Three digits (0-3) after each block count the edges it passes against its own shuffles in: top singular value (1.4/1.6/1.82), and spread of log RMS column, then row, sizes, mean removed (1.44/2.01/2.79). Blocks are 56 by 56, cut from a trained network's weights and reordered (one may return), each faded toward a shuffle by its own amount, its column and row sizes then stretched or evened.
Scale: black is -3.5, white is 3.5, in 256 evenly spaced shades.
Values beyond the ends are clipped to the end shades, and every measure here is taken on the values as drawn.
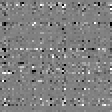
1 2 3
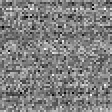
2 0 1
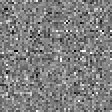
1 1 2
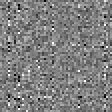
2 2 0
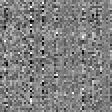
0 3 0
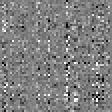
2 3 1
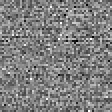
0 0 1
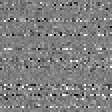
2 0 3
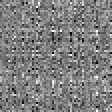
1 3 0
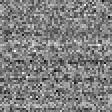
1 0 1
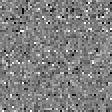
1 0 2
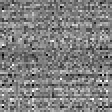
3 2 1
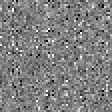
2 2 0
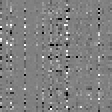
2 3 1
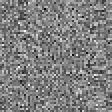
3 1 0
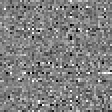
1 2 2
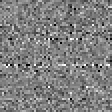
1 0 2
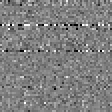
3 0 2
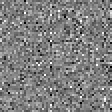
3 1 0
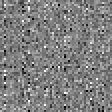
1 2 0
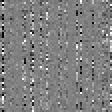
2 3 0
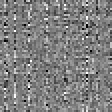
1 3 0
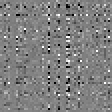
3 3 2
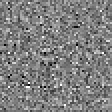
1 1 1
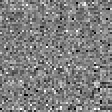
3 0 1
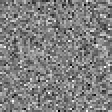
2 1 0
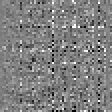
3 3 2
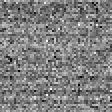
2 1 0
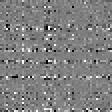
1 2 3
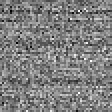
1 0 1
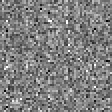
2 1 0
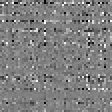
3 2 3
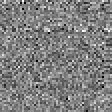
3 0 2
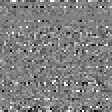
0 0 3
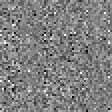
0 2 0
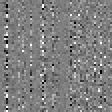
3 3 0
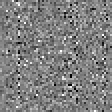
3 2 0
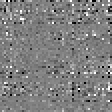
1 2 3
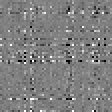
2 2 3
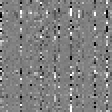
3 3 1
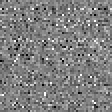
2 0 2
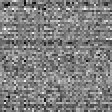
3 2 1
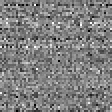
1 1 2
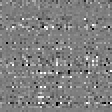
0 2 3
